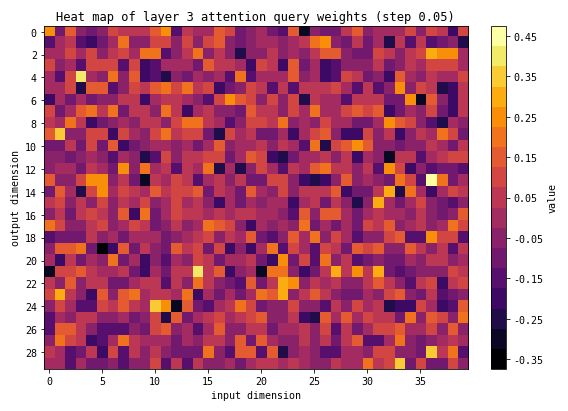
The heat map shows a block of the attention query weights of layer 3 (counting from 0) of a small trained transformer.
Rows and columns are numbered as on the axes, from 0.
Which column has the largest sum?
36
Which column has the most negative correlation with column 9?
18
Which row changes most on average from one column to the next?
19
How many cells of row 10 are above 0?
13
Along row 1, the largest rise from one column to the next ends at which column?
33
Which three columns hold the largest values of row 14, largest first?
32, 5, 34
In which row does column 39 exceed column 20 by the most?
21
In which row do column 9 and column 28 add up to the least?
6
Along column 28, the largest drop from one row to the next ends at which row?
14
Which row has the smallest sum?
11
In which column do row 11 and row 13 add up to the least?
9
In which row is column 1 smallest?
20
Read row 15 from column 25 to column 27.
0.05 -0.1 0.05
